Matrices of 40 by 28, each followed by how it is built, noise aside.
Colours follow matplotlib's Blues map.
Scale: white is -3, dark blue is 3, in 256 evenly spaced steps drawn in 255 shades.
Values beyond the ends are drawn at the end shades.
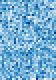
noise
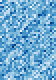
Hankel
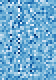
uneven columns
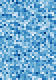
repeating rows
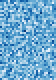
noise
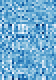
low rank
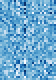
low rank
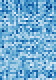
blocks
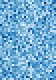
repeating rows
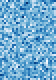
noise
